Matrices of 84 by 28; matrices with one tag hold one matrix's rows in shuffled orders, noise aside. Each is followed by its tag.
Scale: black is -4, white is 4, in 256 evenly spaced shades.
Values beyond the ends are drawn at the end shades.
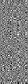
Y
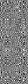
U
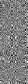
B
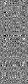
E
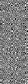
B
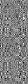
U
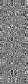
B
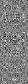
E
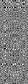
E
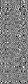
U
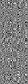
Y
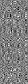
Y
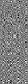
Y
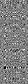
E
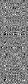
E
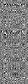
E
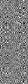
U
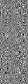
U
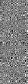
B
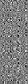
Y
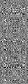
E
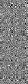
B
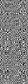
U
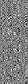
Y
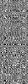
E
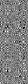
U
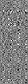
Y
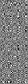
Y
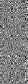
B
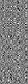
Y
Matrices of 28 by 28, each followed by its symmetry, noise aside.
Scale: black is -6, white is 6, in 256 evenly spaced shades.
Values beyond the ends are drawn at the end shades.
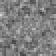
same after a half turn.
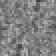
same after a half turn.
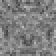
mirrored left to right.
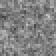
no symmetry.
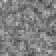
no symmetry.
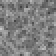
symmetric across the other diagonal.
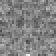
mirrored left to right.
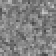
symmetric across the other diagonal.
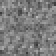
same after a half turn.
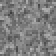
same after a half turn.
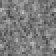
same after a half turn.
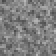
symmetric across the other diagonal.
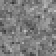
symmetric across the other diagonal.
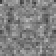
mirrored left to right.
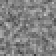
no symmetry.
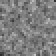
symmetric across the other diagonal.
